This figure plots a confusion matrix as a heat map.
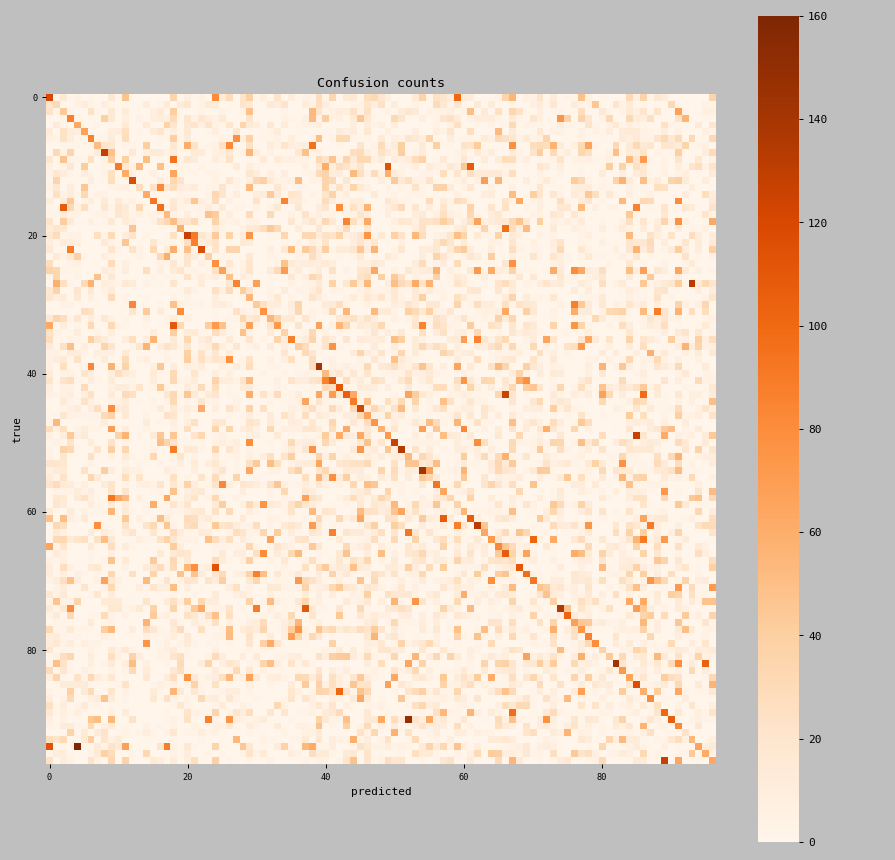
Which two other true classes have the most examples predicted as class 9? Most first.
58, 45
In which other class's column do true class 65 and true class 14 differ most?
0
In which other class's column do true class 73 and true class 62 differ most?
87
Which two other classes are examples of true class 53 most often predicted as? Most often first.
83, 39
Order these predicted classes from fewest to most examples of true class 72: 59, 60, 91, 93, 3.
3, 59, 93, 91, 60
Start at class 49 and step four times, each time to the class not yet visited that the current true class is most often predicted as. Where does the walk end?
67
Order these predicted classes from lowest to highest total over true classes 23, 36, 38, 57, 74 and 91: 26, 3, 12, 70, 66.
12, 66, 70, 26, 3
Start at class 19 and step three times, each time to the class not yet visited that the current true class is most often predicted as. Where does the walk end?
88
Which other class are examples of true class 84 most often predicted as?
20
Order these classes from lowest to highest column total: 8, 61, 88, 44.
8, 88, 61, 44
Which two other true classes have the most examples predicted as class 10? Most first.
58, 49
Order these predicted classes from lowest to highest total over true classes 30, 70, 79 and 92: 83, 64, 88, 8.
83, 88, 8, 64
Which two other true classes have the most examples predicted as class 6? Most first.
39, 27
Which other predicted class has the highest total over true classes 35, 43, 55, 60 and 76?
86
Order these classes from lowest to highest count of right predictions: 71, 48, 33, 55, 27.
55, 71, 48, 33, 27
